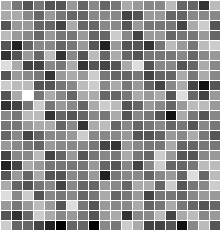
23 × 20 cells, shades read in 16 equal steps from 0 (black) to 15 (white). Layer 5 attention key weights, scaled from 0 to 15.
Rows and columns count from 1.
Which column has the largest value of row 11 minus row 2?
4
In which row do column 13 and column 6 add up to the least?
6
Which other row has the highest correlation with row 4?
2
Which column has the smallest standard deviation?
7
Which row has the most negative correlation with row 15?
11
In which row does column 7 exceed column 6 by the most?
21
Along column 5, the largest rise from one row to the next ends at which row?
13
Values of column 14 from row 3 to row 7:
7 9 3 7 5
